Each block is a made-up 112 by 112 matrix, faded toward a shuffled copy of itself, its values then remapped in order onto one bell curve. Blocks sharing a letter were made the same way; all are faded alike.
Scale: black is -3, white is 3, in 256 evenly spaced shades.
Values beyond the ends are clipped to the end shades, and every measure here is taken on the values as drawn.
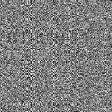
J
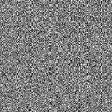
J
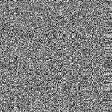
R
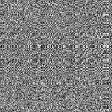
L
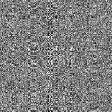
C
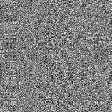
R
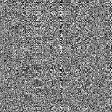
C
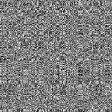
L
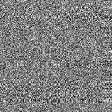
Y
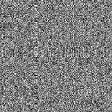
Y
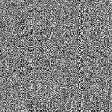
C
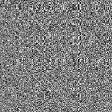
C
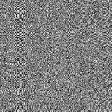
J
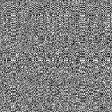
L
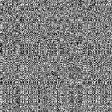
L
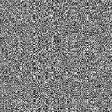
C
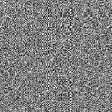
C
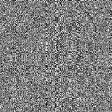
C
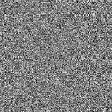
R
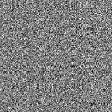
R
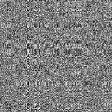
J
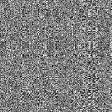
C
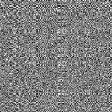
L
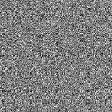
Y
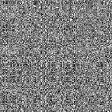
C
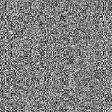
C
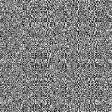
J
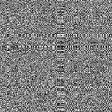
L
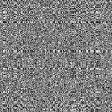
L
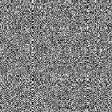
J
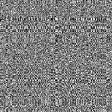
L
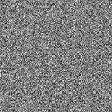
Y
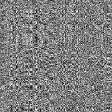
J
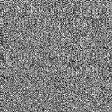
Y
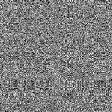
Y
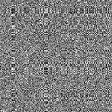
L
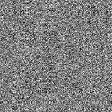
R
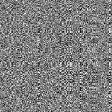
J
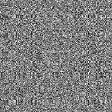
C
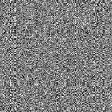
J
